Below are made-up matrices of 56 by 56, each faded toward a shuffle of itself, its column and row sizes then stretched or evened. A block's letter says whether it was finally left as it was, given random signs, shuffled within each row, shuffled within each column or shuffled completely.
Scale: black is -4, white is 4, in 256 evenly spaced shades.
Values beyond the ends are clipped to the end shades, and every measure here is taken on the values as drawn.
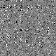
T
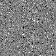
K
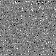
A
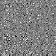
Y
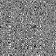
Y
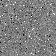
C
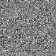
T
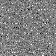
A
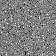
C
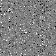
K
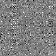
Y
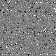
A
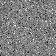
C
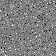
C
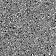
C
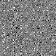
T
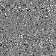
A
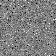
C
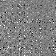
T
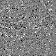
T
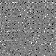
Y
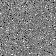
C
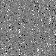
K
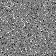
C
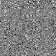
Y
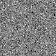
K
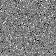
C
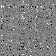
Y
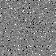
A
